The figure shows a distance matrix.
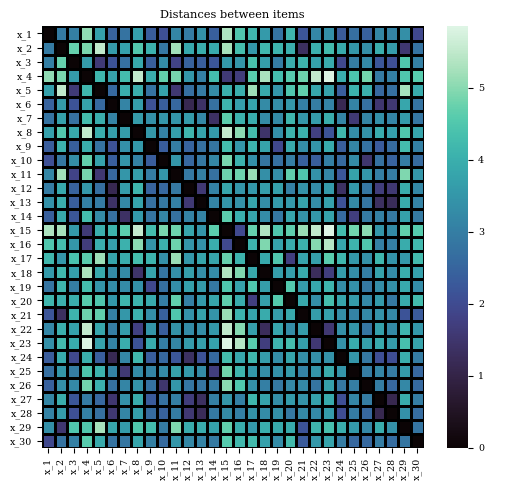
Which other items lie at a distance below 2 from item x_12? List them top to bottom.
x_6, x_13, x_24, x_27, x_28
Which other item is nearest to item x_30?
x_1
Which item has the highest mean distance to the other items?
x_15
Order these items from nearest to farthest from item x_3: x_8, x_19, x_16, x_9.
x_9, x_19, x_16, x_8
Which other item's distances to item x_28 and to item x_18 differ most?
x_27
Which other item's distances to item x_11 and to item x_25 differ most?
x_5
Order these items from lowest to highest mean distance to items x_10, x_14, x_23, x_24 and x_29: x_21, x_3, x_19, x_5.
x_21, x_3, x_19, x_5
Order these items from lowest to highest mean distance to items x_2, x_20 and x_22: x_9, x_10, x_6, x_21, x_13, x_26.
x_10, x_21, x_26, x_6, x_13, x_9
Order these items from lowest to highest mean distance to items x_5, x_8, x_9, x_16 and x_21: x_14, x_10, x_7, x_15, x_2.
x_10, x_14, x_7, x_2, x_15
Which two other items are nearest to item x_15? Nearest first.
x_4, x_16
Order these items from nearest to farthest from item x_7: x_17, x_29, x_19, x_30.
x_30, x_19, x_29, x_17
